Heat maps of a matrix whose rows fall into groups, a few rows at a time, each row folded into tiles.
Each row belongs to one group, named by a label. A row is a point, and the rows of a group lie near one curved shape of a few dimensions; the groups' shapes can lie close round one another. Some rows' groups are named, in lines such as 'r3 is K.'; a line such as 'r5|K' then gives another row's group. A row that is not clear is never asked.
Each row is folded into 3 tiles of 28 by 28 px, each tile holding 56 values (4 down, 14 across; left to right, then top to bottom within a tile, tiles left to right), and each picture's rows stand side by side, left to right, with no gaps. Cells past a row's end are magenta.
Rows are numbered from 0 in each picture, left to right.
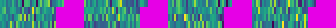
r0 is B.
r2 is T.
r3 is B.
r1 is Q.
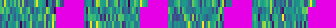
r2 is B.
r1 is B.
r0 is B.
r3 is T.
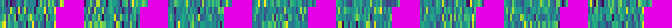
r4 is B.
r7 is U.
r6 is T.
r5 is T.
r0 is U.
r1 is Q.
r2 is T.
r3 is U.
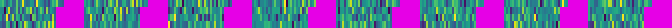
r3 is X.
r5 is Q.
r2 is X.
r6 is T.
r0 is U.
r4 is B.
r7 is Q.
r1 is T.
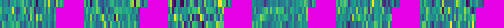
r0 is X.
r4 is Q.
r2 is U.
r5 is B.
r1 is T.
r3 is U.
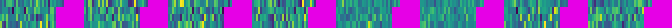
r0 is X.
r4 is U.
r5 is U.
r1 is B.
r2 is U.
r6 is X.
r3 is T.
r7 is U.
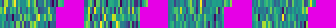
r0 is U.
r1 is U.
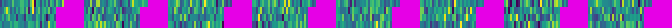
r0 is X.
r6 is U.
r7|B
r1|Q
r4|X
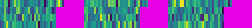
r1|B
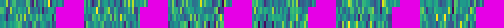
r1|X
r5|X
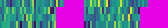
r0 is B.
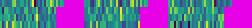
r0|B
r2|B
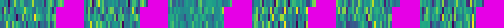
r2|U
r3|U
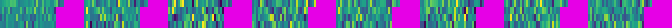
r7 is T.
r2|U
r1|B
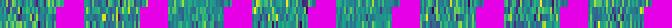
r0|Q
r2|U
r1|B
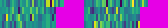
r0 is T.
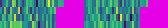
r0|Q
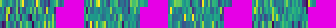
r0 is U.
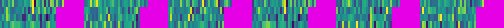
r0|X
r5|B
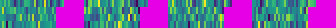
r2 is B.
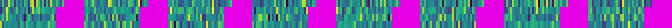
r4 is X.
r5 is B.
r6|X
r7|X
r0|X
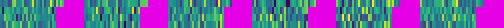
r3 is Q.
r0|B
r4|U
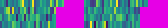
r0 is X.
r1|T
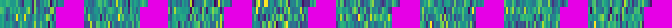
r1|Q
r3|U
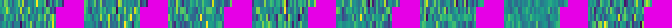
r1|X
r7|T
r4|X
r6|U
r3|X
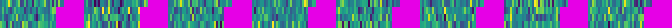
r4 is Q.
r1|U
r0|T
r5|B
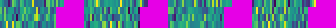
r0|T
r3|U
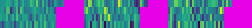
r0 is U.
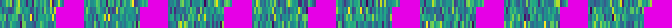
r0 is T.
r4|X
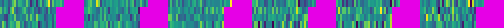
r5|T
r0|X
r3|B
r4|B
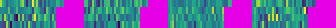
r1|U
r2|U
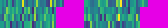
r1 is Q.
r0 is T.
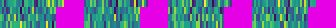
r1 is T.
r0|Q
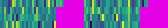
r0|T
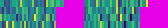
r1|X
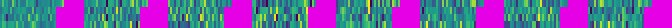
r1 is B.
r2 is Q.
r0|U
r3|U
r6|Q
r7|B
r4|X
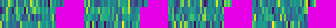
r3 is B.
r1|B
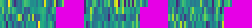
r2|T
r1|X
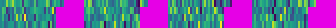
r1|B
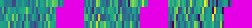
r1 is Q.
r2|U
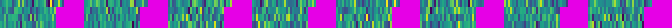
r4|T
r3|T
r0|T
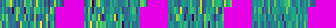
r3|U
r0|X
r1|Q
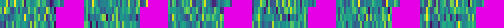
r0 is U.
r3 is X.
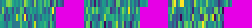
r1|B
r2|U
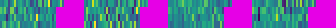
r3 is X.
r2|U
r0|X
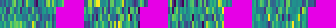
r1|U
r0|Q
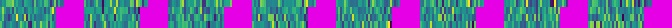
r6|T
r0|B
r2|X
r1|T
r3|T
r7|Q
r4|T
